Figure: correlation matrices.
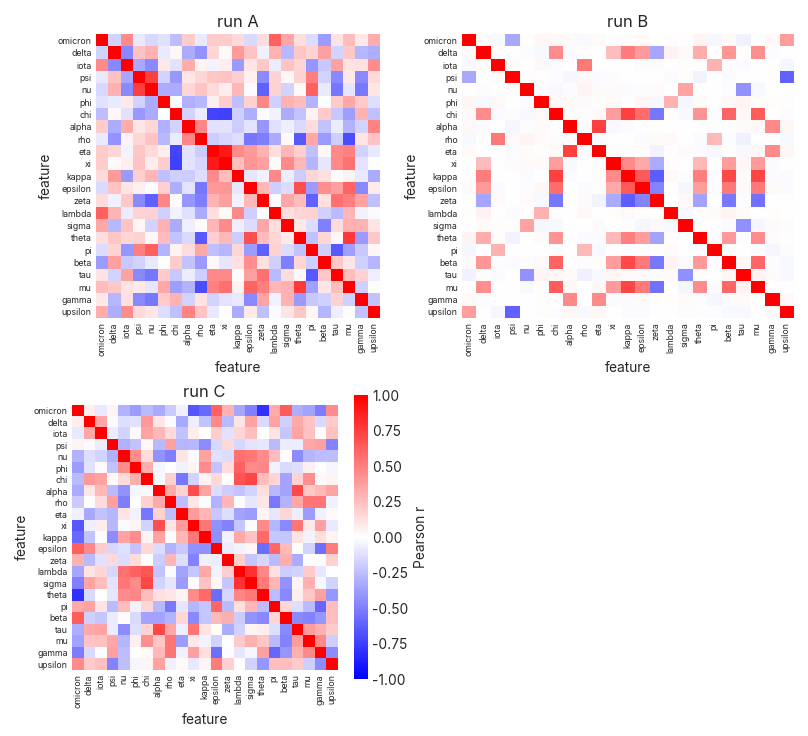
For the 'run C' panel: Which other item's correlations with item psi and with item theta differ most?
kappa
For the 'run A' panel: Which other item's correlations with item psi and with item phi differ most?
nu
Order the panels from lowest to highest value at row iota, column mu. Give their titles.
run B, run A, run C
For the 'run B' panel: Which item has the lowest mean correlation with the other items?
zeta
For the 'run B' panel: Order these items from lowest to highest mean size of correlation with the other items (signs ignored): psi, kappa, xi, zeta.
psi, xi, zeta, kappa
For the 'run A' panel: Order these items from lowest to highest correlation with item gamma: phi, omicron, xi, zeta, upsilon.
upsilon, xi, omicron, phi, zeta
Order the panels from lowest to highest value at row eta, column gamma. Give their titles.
run A, run C, run B
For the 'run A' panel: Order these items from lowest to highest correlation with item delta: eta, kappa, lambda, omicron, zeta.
omicron, zeta, eta, lambda, kappa
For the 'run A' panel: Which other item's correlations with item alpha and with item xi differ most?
eta
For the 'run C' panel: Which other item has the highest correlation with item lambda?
sigma
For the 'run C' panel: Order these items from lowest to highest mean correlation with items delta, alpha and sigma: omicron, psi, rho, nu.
omicron, psi, nu, rho
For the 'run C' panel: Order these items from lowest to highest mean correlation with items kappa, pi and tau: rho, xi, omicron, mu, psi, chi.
psi, omicron, rho, mu, chi, xi
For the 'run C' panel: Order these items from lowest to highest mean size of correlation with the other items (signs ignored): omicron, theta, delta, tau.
delta, tau, theta, omicron
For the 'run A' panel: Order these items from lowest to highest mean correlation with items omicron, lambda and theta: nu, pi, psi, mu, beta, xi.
beta, pi, nu, psi, xi, mu
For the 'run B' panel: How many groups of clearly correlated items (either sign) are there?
6
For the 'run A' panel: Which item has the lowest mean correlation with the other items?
chi
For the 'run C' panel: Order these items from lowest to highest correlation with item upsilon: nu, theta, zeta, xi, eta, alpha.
theta, nu, xi, eta, zeta, alpha
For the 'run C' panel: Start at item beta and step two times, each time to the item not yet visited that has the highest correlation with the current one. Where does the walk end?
epsilon
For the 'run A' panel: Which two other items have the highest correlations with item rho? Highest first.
alpha, pi
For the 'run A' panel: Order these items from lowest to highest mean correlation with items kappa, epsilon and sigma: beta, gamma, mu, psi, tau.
gamma, beta, psi, tau, mu
